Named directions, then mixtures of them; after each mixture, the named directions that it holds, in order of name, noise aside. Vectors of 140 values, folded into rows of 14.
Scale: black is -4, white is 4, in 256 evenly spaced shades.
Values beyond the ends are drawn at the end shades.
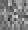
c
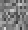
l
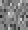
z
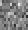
c, l, z.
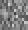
c.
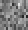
c, l, z.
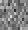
c, l, z.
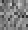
c, l, z.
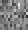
c, l, z.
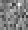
c, l, z.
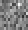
c, l, z.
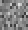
c, l, z.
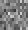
l, z.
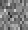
c, l, z.
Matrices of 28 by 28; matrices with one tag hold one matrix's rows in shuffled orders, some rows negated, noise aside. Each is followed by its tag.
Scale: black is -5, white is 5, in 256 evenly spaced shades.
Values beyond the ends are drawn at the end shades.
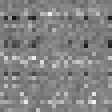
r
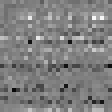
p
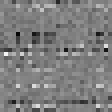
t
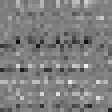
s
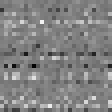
r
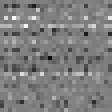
r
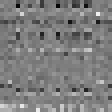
s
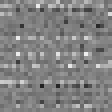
s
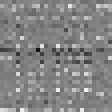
s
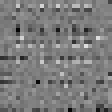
s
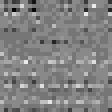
r
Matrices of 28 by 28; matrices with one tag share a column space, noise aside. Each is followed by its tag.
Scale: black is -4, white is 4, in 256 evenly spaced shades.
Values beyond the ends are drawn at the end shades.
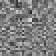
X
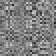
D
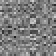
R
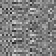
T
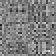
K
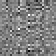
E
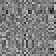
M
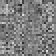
K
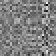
R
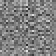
E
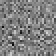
R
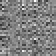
E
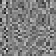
X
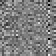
E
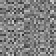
T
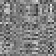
K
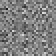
T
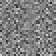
T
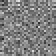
E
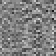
T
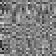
M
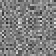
D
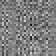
E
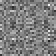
D
